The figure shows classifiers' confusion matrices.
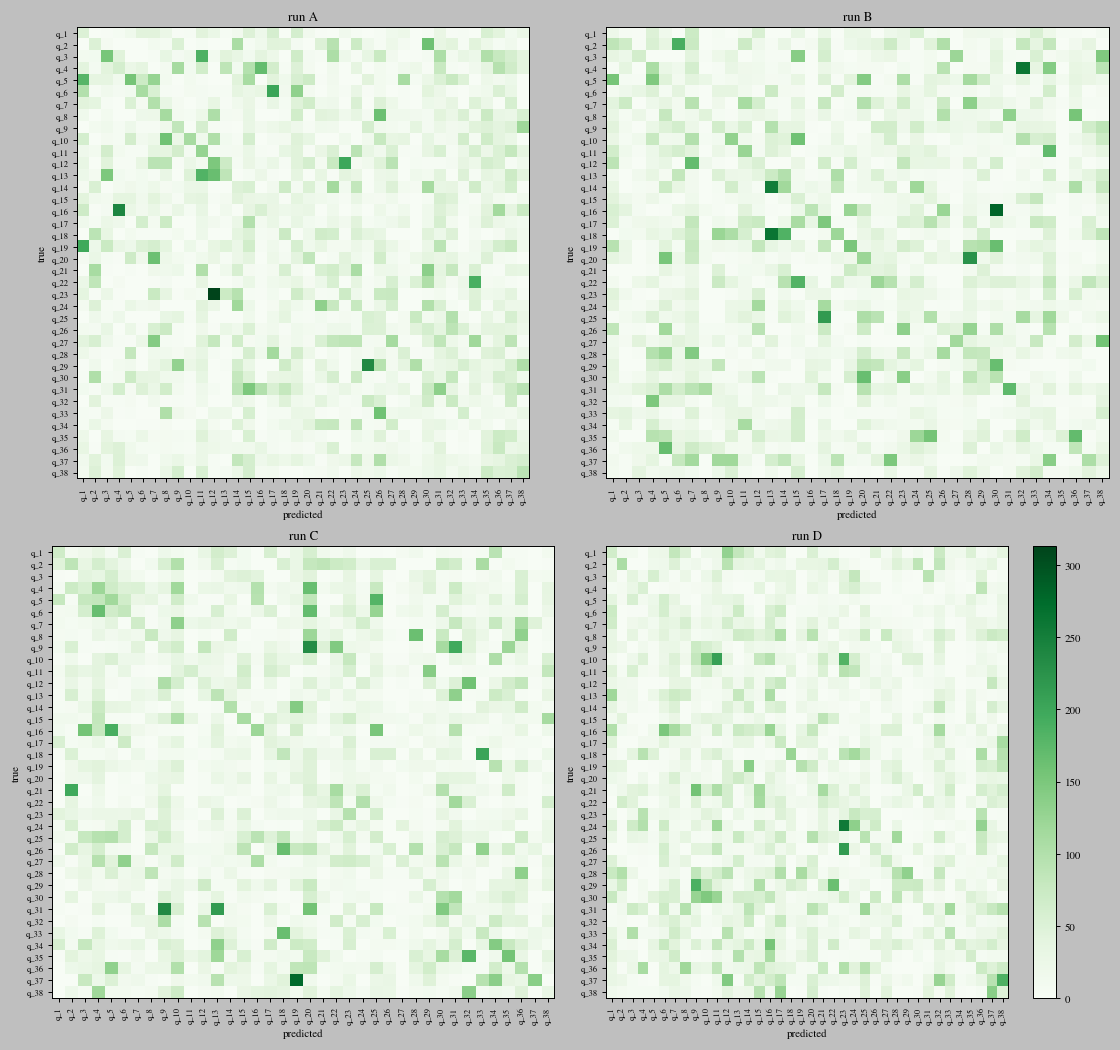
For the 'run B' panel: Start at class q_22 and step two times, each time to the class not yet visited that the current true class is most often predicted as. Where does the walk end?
q_33
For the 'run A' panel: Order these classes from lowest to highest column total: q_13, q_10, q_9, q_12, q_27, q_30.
q_10, q_13, q_9, q_27, q_12, q_30
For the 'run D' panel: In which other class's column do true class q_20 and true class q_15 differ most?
q_21
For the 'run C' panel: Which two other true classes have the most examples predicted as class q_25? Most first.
q_5, q_16
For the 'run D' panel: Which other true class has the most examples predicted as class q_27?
q_8
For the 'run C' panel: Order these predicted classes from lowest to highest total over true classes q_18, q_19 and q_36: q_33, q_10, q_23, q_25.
q_23, q_25, q_10, q_33
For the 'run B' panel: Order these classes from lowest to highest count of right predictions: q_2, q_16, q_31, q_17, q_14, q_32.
q_32, q_2, q_16, q_14, q_17, q_31
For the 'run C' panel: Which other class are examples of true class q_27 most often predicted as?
q_6
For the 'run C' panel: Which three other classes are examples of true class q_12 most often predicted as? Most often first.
q_32, q_9, q_36
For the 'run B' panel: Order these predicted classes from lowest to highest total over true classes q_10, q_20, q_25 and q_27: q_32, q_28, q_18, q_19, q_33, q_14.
q_19, q_18, q_14, q_33, q_32, q_28
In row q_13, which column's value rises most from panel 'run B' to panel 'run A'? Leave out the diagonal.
q_11
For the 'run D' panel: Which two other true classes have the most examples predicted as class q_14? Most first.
q_19, q_31
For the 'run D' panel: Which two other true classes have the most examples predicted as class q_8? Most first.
q_36, q_31
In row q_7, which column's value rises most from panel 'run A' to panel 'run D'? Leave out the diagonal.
q_16
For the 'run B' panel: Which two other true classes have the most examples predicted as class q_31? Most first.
q_8, q_22
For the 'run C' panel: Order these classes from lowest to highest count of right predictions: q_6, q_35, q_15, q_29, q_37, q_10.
q_10, q_29, q_6, q_15, q_37, q_35
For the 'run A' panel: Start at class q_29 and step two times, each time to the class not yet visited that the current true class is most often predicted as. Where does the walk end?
q_32
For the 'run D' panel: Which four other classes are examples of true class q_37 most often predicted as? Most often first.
q_38, q_12, q_32, q_17
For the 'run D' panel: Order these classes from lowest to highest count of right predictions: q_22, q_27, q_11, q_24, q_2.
q_11, q_22, q_27, q_2, q_24
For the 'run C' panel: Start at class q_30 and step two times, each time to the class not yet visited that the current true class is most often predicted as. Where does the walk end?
q_9
